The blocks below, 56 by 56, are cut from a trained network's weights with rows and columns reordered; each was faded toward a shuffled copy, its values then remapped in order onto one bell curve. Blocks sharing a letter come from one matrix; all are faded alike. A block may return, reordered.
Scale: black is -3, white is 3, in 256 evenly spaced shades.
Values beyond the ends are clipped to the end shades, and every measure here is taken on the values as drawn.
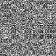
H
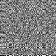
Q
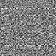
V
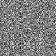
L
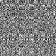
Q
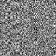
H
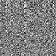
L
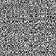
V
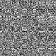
V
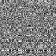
Q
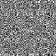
H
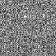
H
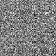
H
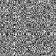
V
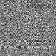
V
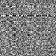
Q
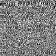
V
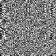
L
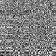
Q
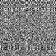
Q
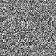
H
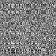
Q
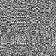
Q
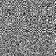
V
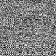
V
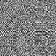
Q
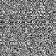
V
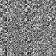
L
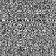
Q
